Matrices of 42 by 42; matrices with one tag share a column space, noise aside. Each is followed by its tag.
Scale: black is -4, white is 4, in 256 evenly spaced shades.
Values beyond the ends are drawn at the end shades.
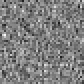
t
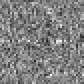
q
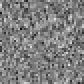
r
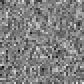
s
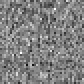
r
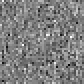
t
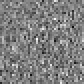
q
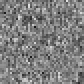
r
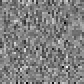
s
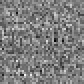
q
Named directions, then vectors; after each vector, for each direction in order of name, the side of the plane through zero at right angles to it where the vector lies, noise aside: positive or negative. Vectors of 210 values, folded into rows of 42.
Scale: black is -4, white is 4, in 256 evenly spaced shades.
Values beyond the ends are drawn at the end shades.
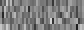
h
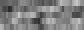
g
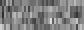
positive, positive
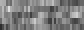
negative, negative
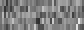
positive, negative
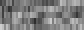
positive, positive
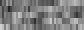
positive, positive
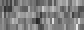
positive, negative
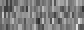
positive, negative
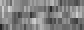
negative, negative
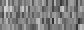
negative, positive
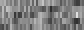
negative, negative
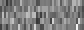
positive, negative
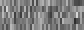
negative, negative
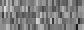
negative, positive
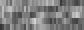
negative, negative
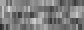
negative, negative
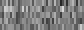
negative, positive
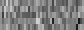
negative, positive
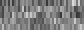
positive, positive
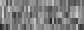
negative, negative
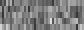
positive, positive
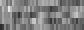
negative, negative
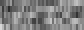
positive, positive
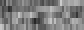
positive, positive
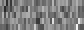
positive, negative
